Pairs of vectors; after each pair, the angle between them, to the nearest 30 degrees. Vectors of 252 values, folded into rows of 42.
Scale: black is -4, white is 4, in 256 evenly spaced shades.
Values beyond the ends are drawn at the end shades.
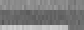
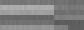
60 degrees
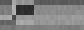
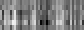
90 degrees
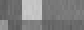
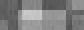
60 degrees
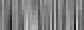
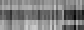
60 degrees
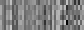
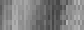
120 degrees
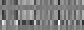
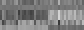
120 degrees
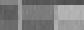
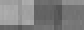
120 degrees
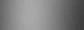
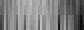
30 degrees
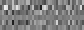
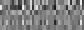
120 degrees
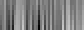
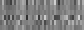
60 degrees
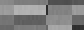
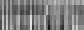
120 degrees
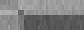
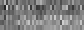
120 degrees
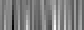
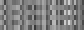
60 degrees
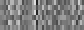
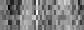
150 degrees
